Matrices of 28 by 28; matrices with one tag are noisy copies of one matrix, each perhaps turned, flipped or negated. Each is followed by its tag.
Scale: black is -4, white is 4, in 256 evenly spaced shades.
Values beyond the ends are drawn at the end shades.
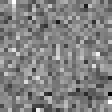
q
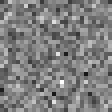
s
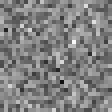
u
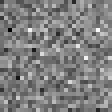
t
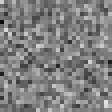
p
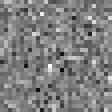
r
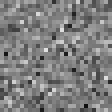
u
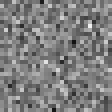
u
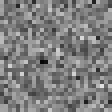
r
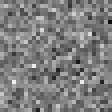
t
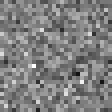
t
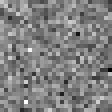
s
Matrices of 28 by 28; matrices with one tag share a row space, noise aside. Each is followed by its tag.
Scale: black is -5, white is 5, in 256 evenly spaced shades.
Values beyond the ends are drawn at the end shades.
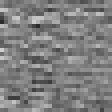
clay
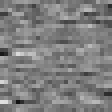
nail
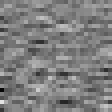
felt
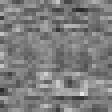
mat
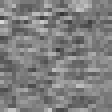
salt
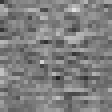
mat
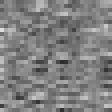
felt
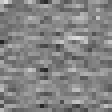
mat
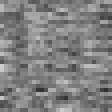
felt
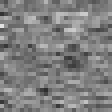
mat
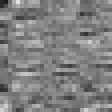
nail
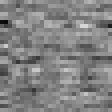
nail
